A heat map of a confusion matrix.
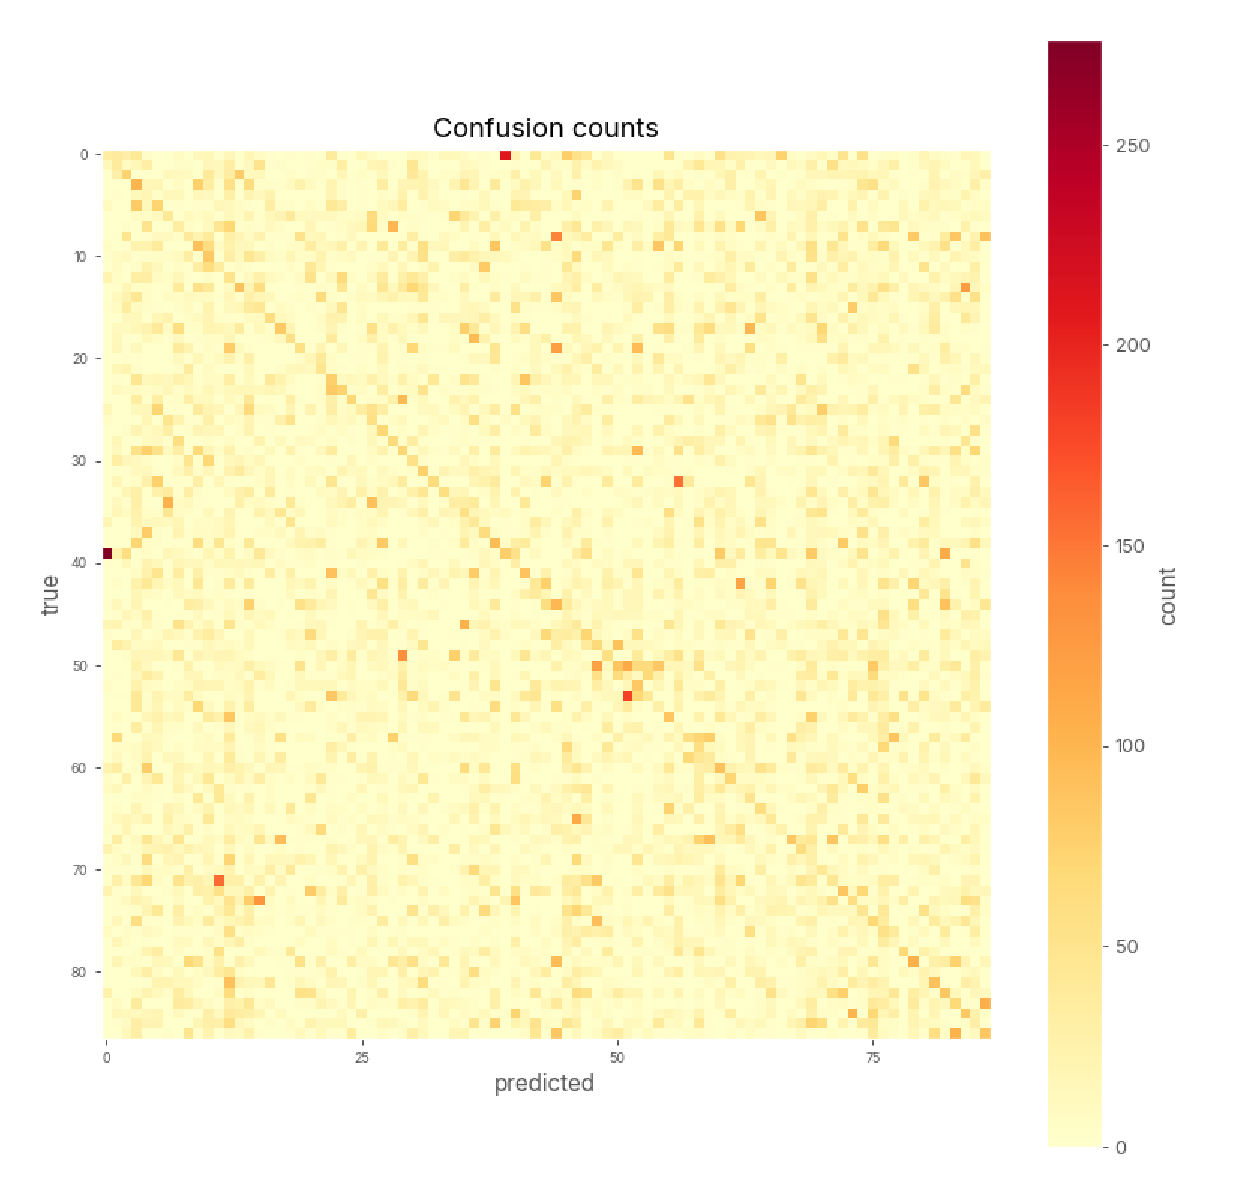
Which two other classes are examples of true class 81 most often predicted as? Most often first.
12, 31
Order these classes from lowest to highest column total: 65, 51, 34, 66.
66, 34, 51, 65
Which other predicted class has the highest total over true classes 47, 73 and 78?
15
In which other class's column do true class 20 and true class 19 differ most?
44
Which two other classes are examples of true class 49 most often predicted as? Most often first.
29, 34
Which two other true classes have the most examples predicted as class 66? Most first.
0, 39
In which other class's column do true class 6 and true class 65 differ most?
46
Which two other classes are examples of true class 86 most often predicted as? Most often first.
83, 44
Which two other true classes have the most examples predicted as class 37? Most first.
11, 74
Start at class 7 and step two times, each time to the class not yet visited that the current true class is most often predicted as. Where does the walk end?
77
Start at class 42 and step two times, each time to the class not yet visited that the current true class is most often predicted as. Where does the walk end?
74
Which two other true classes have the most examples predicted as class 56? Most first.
32, 9
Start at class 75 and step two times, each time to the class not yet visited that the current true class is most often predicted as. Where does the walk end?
50
